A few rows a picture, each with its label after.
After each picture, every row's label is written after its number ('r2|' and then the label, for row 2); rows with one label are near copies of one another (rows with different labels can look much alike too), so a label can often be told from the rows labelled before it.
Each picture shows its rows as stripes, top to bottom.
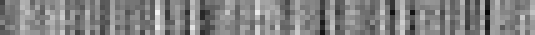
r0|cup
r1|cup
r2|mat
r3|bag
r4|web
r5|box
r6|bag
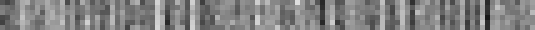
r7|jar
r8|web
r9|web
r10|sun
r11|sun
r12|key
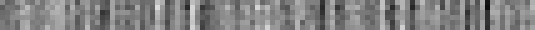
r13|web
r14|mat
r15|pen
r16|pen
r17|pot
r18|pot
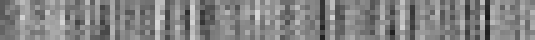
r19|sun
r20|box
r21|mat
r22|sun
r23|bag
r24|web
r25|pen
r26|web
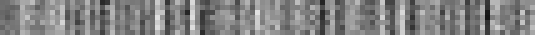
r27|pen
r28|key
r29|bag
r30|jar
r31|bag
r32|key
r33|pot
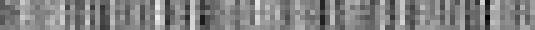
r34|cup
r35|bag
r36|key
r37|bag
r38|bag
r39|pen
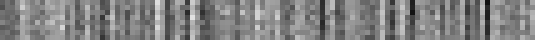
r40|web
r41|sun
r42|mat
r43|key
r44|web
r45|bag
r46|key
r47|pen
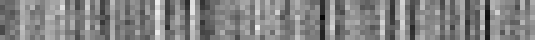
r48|bag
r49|bag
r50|key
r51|web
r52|pot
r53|sun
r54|box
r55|web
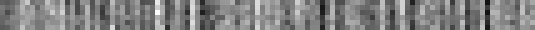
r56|jar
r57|bag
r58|bag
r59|pen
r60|mat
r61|sun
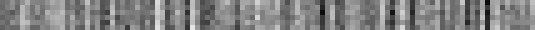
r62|mat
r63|box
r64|web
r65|sun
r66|pen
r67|key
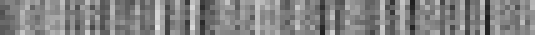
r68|mat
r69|jar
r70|box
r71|sun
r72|bag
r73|jar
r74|sun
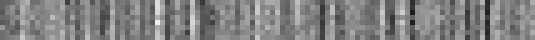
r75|jar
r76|box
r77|box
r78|pen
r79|box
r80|pot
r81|key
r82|sun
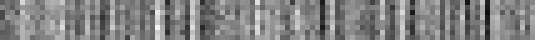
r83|sun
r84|web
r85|box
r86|cup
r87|bag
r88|bag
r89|sun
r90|key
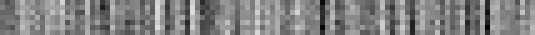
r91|bag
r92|pen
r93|bag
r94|web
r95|mat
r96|web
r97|mat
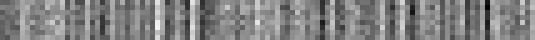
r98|bag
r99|mat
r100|box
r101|key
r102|bag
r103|key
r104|key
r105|jar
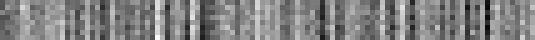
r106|box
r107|cup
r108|pot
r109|jar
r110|bag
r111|mat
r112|jar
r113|bag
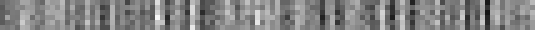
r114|mat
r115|pen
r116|mat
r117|cup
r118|sun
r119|pot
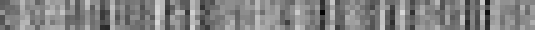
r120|sun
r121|bag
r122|web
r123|cup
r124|cup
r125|pen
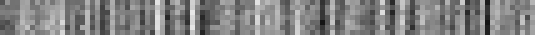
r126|cup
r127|key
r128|pen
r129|bag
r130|bag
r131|jar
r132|bag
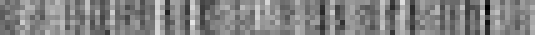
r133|pot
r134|mat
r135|sun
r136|cup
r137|key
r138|jar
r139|web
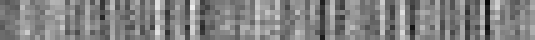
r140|key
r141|key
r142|pot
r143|key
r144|sun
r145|mat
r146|jar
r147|web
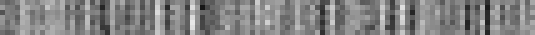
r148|bag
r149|pot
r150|box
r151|pot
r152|pot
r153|pen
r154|web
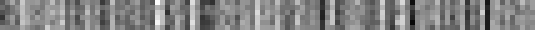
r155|box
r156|sun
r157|sun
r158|box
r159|box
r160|mat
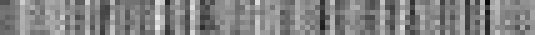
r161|sun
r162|pen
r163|web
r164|bag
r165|sun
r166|bag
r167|key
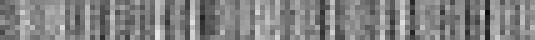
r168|box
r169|bag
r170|sun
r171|pot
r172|pot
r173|bag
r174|box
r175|key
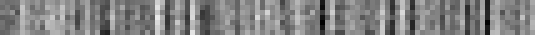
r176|web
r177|web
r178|pot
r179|bag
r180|web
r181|web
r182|pen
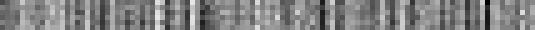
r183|sun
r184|pen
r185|bag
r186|key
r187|pot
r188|bag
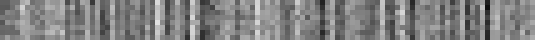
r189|jar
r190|sun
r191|cup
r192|key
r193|cup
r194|pen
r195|bag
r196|mat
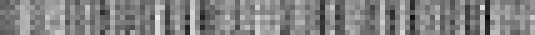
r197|jar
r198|sun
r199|pen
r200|mat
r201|jar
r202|mat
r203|key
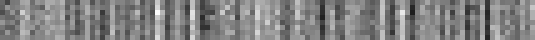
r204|jar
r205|mat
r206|box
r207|jar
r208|pot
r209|bag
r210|cup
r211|key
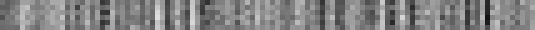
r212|pen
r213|jar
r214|pen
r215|sun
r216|pen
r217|key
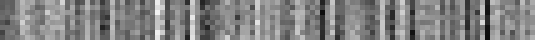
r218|bag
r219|sun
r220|web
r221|pen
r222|sun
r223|pen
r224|box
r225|mat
